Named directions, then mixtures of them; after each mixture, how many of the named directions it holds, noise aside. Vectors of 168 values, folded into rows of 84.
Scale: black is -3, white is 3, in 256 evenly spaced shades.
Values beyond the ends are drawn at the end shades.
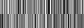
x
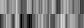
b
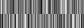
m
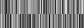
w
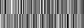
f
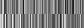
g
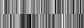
three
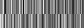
two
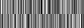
two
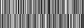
four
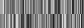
three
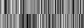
four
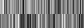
four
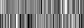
three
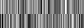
four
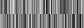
three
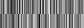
three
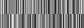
four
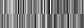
two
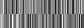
three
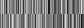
four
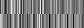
two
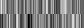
two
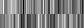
four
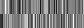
four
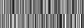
two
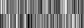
two
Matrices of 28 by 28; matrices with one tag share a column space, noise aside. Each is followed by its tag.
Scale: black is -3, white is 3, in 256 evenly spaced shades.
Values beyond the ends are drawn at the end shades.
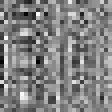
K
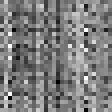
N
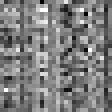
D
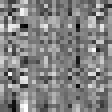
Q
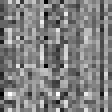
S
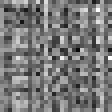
D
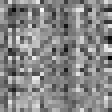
D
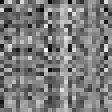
D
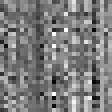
N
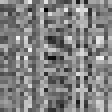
D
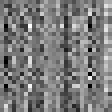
Q
